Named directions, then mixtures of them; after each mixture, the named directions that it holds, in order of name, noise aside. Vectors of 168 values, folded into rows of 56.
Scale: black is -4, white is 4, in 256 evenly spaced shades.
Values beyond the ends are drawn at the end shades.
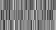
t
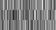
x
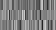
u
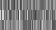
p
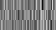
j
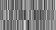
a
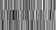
x.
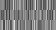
t.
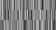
a, p, u.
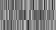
a.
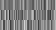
a, j, t.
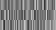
a, t.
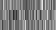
u, x.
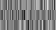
a, u, x.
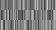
a, j, t.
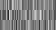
a, p, u.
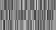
a, t.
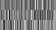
a, t, u.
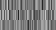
a, j, p.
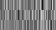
j.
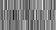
x.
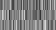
p, u.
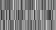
j, t.
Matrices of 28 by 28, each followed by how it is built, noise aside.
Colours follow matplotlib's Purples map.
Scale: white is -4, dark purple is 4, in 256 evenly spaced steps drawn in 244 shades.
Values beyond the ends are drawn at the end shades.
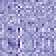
low rank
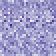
repeating columns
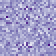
low rank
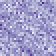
Toeplitz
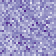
Toeplitz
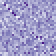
diagonal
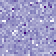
sparse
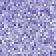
noise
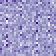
uneven columns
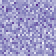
repeating columns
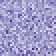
noise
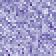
Toeplitz
